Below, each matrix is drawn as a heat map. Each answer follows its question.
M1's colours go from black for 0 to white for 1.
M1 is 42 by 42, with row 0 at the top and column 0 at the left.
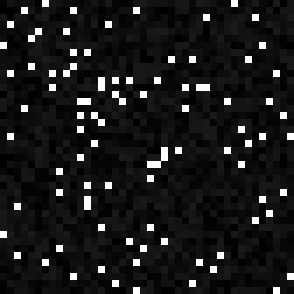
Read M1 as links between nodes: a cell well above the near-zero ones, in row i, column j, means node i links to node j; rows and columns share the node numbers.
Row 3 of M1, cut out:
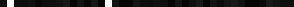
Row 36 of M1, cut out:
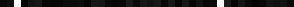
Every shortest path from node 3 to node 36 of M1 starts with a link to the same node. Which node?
node 15
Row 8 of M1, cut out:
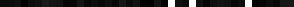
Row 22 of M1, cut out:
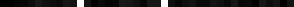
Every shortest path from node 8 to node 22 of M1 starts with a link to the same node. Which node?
node 27
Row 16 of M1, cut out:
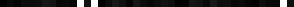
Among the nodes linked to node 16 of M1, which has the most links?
node 11
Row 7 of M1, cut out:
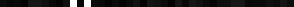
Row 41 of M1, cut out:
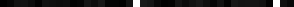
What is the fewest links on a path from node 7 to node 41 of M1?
3
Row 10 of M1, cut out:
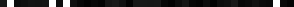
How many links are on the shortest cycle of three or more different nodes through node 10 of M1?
5
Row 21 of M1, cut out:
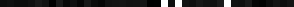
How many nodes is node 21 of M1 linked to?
3
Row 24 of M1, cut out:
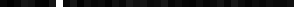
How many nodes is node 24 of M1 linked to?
1
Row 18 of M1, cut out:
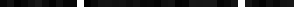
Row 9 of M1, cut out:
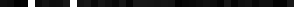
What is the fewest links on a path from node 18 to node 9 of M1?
6
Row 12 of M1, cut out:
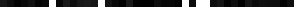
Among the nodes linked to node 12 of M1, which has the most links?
node 14
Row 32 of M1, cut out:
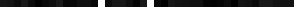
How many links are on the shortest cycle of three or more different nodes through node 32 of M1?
6
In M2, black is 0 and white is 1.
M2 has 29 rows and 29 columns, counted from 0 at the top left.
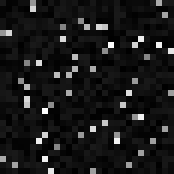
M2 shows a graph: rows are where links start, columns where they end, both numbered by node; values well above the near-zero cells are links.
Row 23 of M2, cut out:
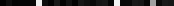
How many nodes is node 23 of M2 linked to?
3
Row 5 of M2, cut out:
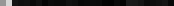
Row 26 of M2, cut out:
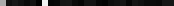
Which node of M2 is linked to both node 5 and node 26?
node 0
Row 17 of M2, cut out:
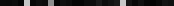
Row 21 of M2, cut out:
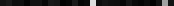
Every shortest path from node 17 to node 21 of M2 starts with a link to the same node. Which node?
node 8
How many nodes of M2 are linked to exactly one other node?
9
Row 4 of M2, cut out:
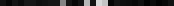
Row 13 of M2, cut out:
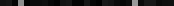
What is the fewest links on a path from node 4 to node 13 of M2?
6
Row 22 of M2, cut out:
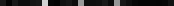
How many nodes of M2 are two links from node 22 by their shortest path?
4
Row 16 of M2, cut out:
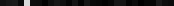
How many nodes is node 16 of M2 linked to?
1
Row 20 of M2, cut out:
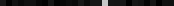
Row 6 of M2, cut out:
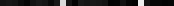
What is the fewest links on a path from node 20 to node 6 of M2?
4
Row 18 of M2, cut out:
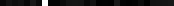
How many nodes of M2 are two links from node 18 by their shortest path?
2
